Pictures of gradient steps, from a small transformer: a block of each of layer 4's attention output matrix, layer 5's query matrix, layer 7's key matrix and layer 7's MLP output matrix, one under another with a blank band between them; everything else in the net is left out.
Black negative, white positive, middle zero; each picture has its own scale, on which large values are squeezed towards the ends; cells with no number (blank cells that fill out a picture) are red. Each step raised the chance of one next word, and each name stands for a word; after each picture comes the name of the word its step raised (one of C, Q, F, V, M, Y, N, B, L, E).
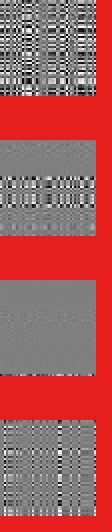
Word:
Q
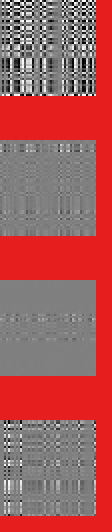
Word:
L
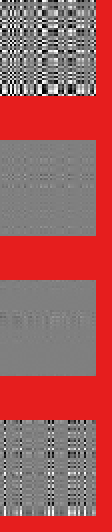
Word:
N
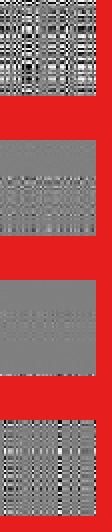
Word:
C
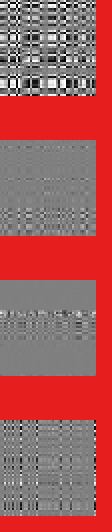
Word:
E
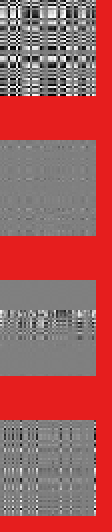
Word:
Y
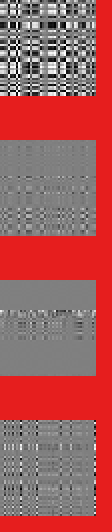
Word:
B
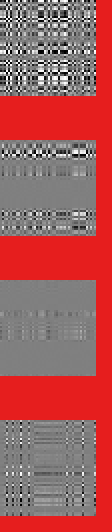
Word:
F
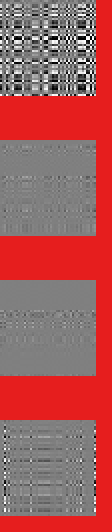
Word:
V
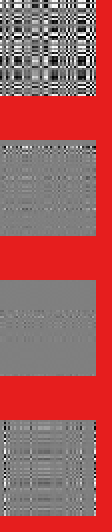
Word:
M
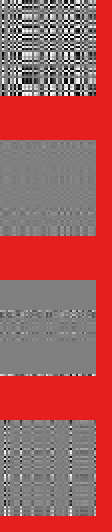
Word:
Q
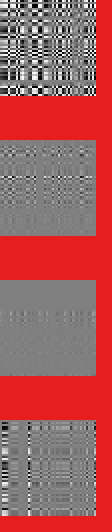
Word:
M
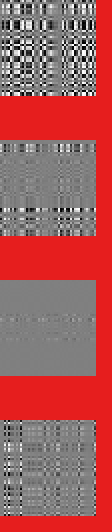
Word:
B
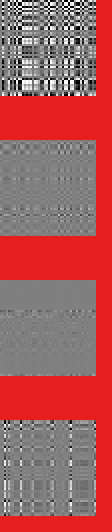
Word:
L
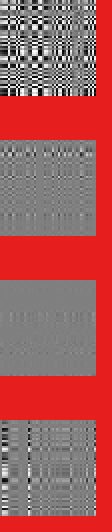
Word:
Y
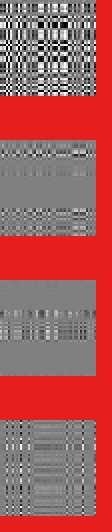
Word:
B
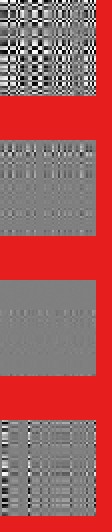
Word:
F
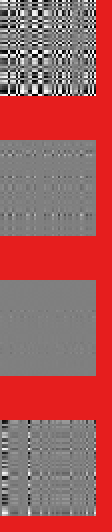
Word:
N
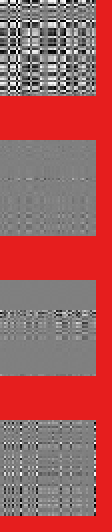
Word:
F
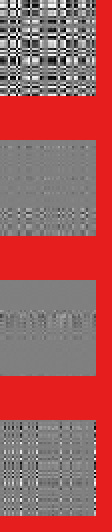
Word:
M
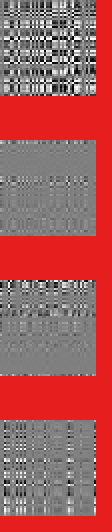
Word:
V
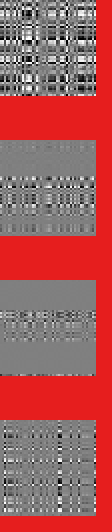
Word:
V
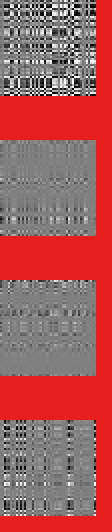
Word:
E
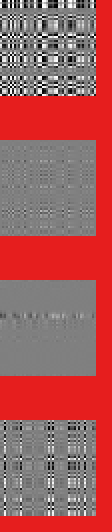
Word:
M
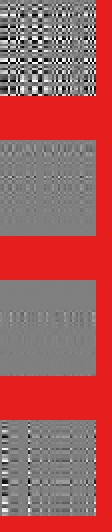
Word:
V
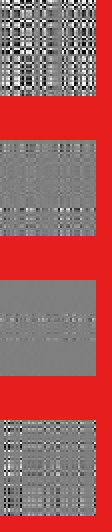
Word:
F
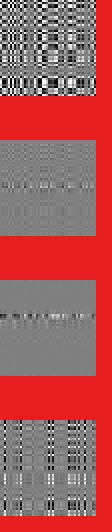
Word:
E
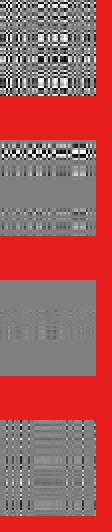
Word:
E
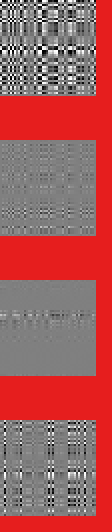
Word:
F
